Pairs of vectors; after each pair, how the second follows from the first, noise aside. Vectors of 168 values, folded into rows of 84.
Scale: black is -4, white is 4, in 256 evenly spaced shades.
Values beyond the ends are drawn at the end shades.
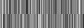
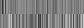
negated, partly zeroed.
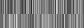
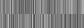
wrapped around, negated, shrunk.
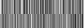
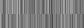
wrapped around, negated, shrunk.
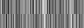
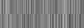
wrapped around, shrunk.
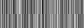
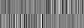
reversed, negated, partly zeroed.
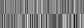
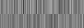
wrapped around, negated, shrunk.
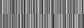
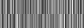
wrapped around, negated.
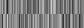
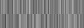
wrapped around, negated, shrunk.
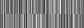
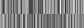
sign-scrambled.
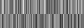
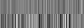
reversed, negated, partly zeroed.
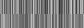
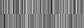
negated, partly zeroed.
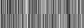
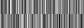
sign-scrambled.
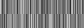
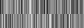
sign-scrambled.
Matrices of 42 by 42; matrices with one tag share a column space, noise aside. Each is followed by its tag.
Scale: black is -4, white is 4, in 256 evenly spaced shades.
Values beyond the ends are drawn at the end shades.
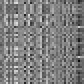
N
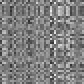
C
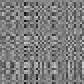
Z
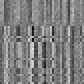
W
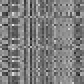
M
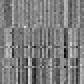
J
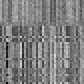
W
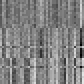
J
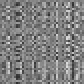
Z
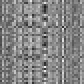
N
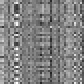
N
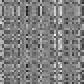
C
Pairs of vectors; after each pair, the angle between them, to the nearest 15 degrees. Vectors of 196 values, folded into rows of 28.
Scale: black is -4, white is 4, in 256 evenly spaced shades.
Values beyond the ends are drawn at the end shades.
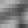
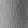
60 degrees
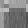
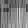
135 degrees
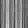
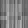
30 degrees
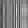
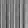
75 degrees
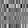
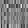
150 degrees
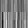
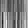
30 degrees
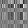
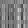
60 degrees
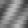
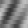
150 degrees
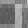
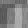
45 degrees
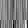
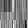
150 degrees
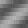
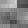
105 degrees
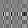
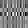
75 degrees
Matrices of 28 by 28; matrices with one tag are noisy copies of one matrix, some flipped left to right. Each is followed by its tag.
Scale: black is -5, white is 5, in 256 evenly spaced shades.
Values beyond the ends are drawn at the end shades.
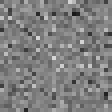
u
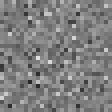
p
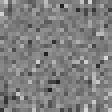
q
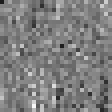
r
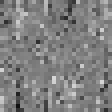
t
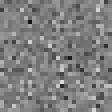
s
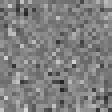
q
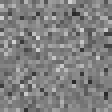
u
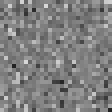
q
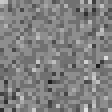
q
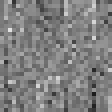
t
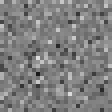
p
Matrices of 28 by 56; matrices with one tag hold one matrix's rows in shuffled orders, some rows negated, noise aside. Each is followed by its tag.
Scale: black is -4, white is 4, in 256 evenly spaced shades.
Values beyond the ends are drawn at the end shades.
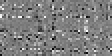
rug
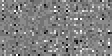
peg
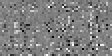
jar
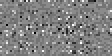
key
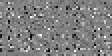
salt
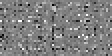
rug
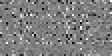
key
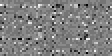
rug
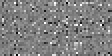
peg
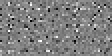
salt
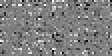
rug
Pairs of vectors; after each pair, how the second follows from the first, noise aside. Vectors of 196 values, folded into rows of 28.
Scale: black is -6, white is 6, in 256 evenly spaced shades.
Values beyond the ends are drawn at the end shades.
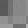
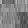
reversed.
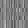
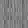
reversed, negated, shrunk.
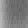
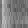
wrapped around.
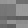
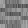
wrapped around.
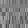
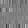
partly zeroed.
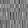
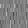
partly zeroed.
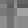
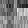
scaled up.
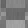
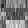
scaled up.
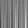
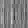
wrapped around.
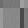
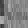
wrapped around.
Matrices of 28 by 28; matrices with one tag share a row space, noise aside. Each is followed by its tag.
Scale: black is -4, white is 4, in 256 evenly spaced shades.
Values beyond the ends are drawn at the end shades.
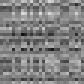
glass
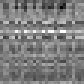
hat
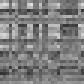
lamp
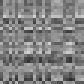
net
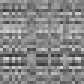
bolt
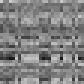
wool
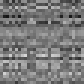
bolt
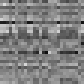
lamp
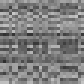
lamp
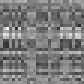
bolt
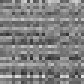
glass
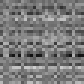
hat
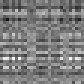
bolt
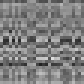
bolt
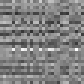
glass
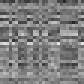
lamp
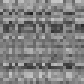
net
